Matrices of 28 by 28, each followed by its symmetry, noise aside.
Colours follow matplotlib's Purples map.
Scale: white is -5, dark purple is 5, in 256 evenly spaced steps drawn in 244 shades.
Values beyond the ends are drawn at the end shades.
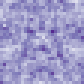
mirrored left to right.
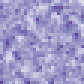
antisymmetric.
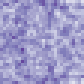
mirrored top to bottom.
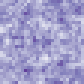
mirrored top to bottom.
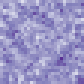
symmetric.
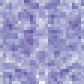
mirrored left to right.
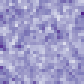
no symmetry.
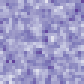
antisymmetric.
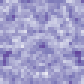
mirrored left to right.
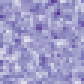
antisymmetric.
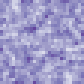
same after a half turn.
